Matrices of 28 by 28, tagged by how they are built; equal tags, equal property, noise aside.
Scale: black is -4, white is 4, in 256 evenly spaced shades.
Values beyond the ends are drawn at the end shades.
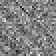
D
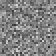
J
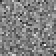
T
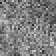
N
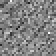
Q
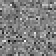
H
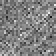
Q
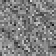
D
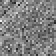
Q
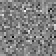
H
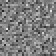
J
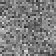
N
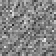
Q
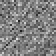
Q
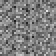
J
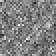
Q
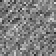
Q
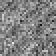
Q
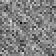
D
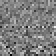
H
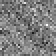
D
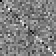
T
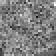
N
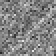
Q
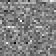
H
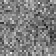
N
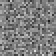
J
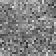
N
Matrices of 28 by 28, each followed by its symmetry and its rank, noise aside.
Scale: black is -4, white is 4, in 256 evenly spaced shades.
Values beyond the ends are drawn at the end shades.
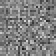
no symmetry, rank five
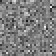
no symmetry, rank seven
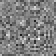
symmetric, rank five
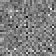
symmetric, rank seven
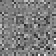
symmetric, rank five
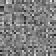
antisymmetric, rank six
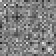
symmetric, rank seven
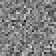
no symmetry, rank seven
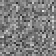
no symmetry, rank seven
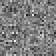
no symmetry, rank six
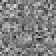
no symmetry, rank six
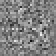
no symmetry, rank seven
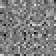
antisymmetric, rank six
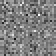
antisymmetric, rank six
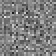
no symmetry, rank five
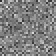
symmetric, rank five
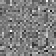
no symmetry, rank five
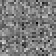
no symmetry, rank six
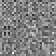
no symmetry, rank five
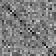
symmetric, rank six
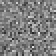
no symmetry, rank seven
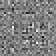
antisymmetric, rank six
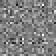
no symmetry, rank five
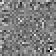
symmetric, rank six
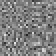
no symmetry, rank six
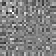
symmetric, rank five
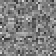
antisymmetric, rank six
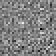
no symmetry, rank five
